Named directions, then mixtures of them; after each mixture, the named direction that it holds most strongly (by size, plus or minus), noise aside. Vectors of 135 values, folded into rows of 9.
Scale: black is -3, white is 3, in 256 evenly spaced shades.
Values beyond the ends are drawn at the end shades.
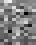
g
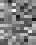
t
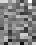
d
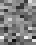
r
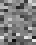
r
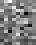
g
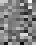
d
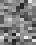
r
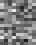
t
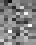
g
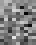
g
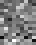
r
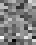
r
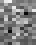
g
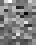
g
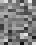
d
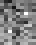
g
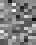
t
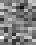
r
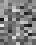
g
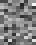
r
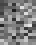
t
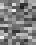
t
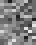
t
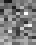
g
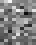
g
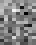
g
